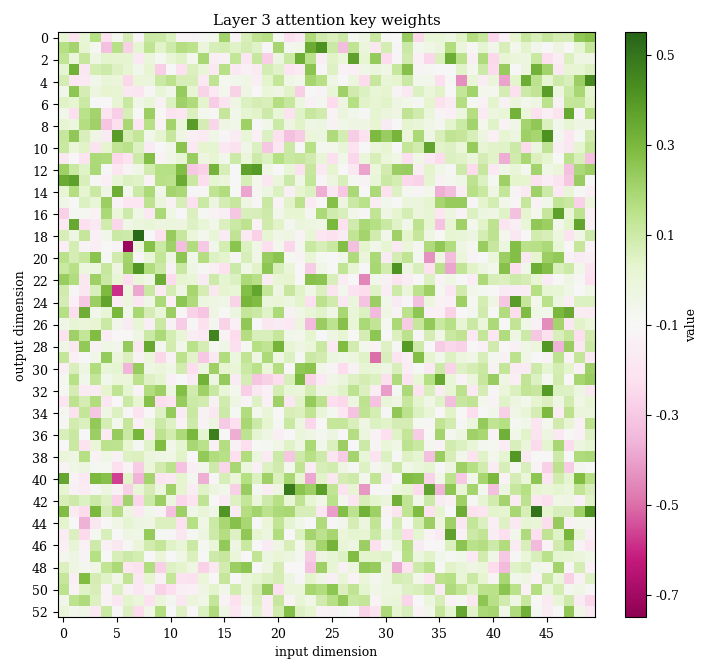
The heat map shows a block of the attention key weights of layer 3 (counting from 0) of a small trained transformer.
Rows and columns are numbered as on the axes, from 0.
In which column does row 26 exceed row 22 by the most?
28
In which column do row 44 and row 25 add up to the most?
46
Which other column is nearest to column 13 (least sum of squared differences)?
22
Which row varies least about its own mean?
47
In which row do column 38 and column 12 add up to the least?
12
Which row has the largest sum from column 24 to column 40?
26
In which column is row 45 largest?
36
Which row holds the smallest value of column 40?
41
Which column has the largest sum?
17
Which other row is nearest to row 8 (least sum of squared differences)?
6
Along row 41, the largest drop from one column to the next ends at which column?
35
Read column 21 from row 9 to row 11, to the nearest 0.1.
-0.3 0.1 0.1
